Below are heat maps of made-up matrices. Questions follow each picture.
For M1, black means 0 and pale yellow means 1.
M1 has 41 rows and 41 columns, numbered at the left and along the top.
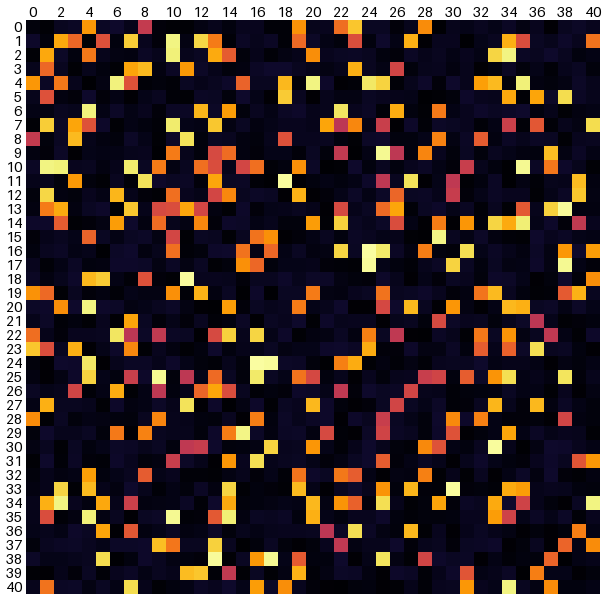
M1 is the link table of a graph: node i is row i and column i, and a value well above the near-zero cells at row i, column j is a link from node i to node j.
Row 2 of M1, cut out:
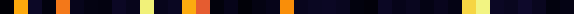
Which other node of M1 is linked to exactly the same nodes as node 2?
node 35
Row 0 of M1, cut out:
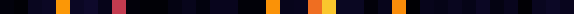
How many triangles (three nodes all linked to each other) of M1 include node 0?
0
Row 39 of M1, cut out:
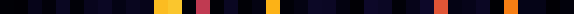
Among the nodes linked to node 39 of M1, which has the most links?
node 14
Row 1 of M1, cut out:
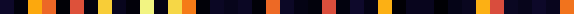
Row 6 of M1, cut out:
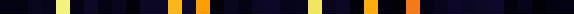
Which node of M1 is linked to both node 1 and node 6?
node 12
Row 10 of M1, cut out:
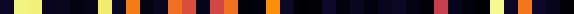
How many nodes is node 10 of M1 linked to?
12
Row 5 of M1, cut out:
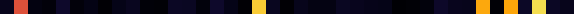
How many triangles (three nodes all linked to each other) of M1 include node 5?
1
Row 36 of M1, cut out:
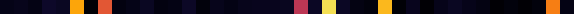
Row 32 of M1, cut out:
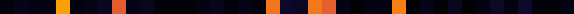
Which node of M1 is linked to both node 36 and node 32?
node 23
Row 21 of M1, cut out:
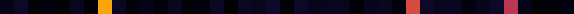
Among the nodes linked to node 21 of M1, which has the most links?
node 7
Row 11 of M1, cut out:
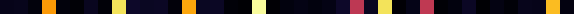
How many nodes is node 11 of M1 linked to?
8
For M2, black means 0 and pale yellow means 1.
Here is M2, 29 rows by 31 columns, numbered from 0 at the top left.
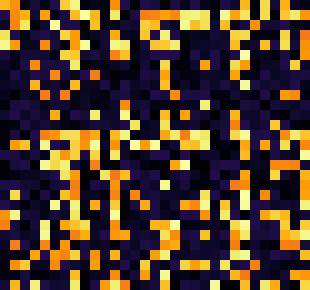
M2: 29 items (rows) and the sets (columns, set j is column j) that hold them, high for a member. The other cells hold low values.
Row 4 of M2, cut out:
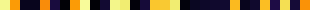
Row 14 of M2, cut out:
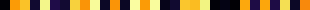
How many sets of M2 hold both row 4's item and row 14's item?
9
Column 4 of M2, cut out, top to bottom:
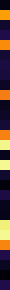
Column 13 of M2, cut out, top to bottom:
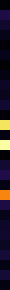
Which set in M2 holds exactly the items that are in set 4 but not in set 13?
17
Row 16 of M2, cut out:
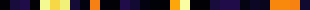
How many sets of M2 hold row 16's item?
9
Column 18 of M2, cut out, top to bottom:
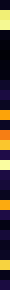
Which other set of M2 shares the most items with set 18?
9
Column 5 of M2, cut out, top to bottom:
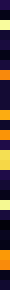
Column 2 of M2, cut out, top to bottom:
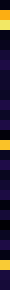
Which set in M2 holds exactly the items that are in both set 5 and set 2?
25
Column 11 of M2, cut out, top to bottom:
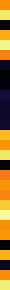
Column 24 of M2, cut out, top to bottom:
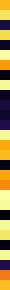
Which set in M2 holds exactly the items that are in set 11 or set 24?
7
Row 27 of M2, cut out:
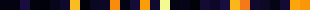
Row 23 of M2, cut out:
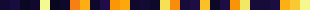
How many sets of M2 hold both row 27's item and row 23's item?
7
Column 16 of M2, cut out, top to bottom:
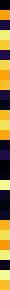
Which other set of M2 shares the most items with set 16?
23
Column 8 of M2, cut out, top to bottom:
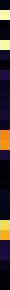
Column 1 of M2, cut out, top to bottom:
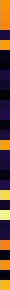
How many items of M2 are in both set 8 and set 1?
3
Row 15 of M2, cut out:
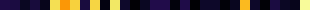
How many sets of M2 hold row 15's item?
7
